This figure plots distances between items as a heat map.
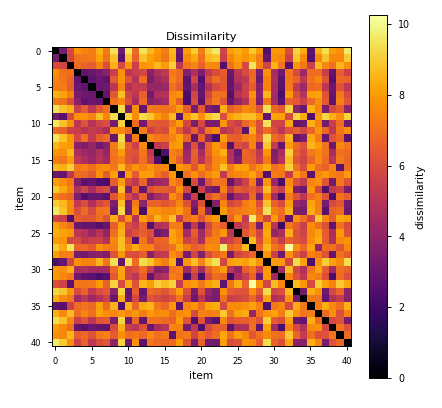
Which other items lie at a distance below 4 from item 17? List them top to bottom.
0, 1, 9, 29, 35
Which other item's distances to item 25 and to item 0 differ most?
29
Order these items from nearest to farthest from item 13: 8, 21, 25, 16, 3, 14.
3, 14, 25, 21, 8, 16
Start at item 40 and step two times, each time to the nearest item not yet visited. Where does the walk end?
22
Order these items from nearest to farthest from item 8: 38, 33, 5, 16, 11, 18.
33, 5, 38, 18, 16, 11
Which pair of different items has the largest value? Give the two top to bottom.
27, 32
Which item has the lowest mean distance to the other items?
5
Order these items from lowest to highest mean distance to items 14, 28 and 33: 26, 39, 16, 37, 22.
37, 22, 26, 39, 16
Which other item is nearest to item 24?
31
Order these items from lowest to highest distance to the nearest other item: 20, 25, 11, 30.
20, 11, 25, 30
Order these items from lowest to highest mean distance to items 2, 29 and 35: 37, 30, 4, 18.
4, 18, 30, 37
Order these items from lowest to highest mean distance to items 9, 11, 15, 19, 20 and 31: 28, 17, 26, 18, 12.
18, 28, 26, 17, 12
